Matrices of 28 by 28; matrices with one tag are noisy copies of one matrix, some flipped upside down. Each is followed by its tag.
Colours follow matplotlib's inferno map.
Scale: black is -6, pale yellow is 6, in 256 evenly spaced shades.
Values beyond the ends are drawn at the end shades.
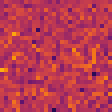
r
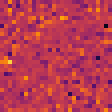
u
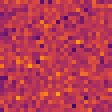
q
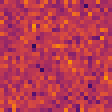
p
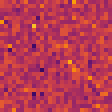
p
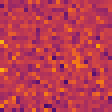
r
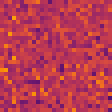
r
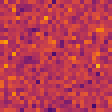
r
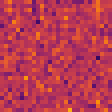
u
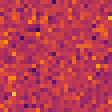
r
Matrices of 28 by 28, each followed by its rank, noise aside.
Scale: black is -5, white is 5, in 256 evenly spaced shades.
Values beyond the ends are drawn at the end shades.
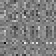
three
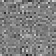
four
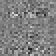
five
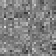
four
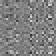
three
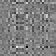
two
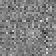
five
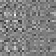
four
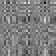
two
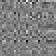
three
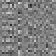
four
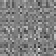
three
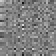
four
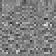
four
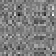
three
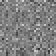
four
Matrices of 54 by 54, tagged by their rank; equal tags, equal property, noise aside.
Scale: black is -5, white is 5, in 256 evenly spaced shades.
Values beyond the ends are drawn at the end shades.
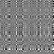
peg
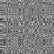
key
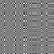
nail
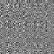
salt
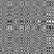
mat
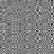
mat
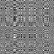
peg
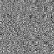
salt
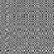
peg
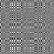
nail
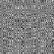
key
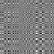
nail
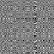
mat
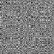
salt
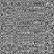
salt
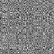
salt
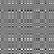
nail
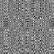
key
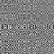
mat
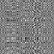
mat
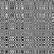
peg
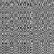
mat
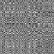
mat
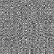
salt
